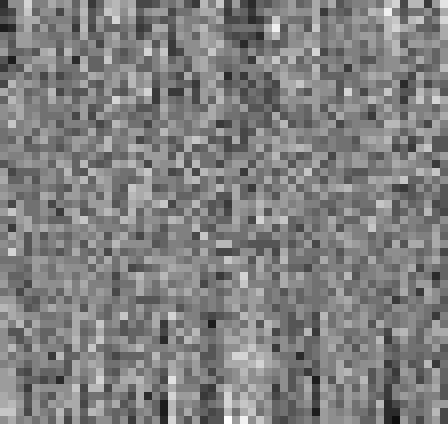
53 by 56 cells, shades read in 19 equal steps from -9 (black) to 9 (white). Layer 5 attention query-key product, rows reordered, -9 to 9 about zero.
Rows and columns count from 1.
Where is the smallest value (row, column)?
53, 50
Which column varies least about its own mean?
45
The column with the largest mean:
30
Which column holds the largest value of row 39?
1
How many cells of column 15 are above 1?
14
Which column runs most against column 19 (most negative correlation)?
23
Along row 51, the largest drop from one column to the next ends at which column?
49
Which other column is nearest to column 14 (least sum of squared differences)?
37
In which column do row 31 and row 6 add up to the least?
31
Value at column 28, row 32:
-4
